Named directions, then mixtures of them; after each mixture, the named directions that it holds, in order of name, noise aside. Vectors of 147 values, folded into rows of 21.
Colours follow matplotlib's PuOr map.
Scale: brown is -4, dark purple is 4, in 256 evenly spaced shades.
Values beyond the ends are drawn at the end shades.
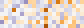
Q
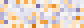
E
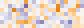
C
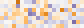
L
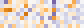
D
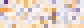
D, E.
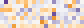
D, E.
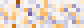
E, L.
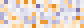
E.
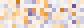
L.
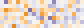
D, L.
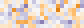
C.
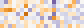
D.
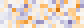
C.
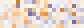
L.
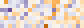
D, Q.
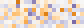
L.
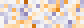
C, E.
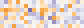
D, L.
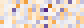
L, Q.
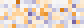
L.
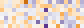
C, Q.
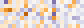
D.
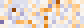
C, Q.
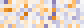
D.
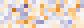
C.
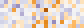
E, Q.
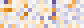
D.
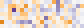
C, Q.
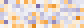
E.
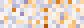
Q.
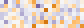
E, Q.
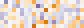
E, Q.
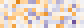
L, Q.
